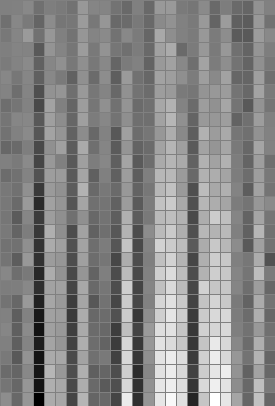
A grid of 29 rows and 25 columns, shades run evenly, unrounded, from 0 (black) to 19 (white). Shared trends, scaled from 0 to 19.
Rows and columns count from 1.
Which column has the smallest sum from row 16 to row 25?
4
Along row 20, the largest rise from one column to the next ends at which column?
5
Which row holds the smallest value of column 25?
19
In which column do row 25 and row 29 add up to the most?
20
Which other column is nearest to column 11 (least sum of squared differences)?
7
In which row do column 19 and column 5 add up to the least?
1
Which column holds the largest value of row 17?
16
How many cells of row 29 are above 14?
8
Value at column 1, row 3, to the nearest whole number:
9
